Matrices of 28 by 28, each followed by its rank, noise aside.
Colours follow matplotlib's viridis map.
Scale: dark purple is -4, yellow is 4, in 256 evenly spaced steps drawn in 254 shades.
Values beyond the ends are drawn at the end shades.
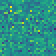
eight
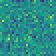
eight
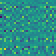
three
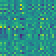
three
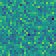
eight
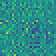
six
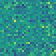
six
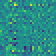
four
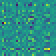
three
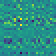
three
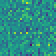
six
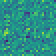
six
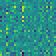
three
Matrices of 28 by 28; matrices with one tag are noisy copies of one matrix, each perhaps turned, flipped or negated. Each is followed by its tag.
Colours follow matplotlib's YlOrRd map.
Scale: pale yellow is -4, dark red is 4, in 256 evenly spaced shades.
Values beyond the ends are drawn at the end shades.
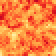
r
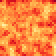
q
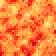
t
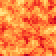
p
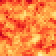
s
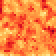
q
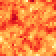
r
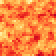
s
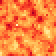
t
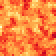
p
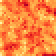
q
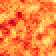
t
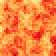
s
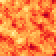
t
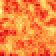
q
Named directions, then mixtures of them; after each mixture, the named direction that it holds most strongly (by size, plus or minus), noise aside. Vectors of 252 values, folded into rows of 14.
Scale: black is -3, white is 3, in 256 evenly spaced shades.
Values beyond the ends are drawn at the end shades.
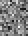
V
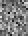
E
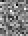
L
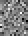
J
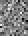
J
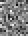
L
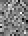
J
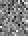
J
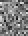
L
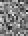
L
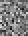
E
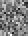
E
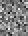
E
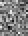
V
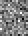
V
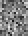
E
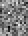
E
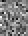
L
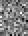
J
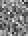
E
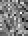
J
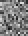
L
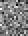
L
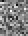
L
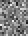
V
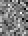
J
